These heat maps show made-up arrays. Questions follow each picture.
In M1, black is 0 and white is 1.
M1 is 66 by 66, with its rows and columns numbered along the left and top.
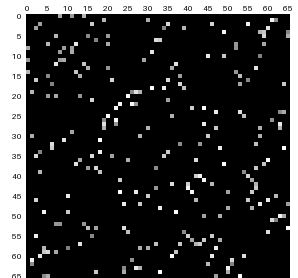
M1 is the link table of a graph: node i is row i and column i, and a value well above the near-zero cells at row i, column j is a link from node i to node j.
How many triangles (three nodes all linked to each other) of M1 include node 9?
1
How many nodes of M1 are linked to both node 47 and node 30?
2
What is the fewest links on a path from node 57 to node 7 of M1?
3
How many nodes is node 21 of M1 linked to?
2
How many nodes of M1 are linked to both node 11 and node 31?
1
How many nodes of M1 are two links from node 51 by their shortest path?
3
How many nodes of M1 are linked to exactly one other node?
1
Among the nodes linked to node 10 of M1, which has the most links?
node 58
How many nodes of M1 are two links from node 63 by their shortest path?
9
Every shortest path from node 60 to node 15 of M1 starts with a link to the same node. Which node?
node 36
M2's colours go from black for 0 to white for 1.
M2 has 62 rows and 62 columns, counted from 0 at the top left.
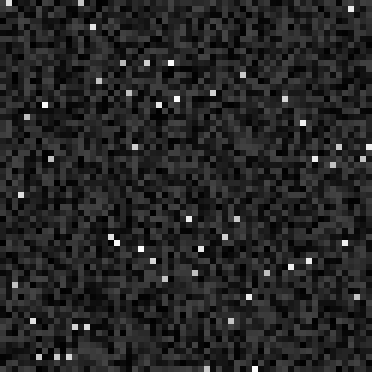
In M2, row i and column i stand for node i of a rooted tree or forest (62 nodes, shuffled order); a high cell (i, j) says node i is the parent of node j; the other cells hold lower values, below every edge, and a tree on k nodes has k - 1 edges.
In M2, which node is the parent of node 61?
24
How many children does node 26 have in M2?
3
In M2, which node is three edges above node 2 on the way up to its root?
13
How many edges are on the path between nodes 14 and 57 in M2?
4
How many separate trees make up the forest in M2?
11
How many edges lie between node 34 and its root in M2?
3
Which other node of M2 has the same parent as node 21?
35
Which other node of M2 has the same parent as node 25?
51
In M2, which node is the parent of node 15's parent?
19
